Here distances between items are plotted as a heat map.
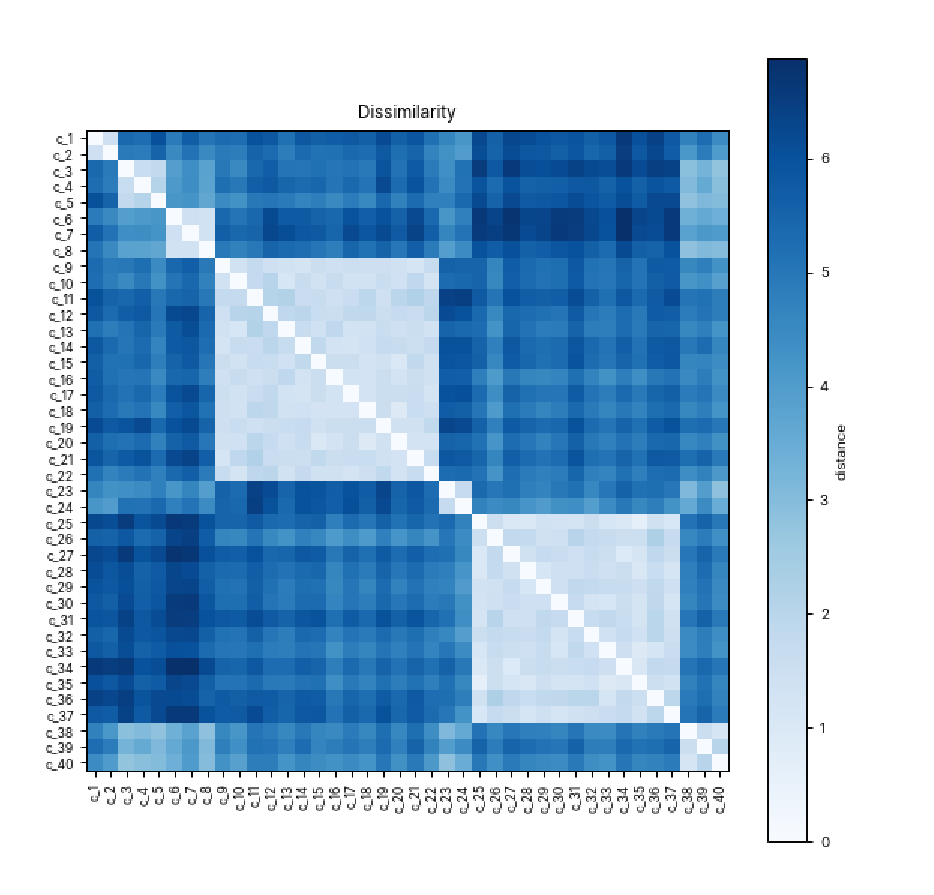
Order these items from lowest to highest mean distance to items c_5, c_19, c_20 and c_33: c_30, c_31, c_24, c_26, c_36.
c_26, c_30, c_36, c_31, c_24
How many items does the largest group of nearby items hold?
14
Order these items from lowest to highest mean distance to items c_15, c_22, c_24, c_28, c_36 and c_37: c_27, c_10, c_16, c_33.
c_33, c_27, c_16, c_10
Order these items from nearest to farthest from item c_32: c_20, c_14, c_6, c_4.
c_20, c_14, c_4, c_6
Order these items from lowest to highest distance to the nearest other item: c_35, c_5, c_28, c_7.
c_35, c_28, c_7, c_5
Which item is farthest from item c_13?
c_7
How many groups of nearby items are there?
7
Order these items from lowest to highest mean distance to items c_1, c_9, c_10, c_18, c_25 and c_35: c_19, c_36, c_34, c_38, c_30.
c_19, c_30, c_34, c_36, c_38
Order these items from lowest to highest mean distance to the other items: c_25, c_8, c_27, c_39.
c_25, c_27, c_39, c_8
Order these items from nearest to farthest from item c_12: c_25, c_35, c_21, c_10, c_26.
c_21, c_10, c_26, c_35, c_25
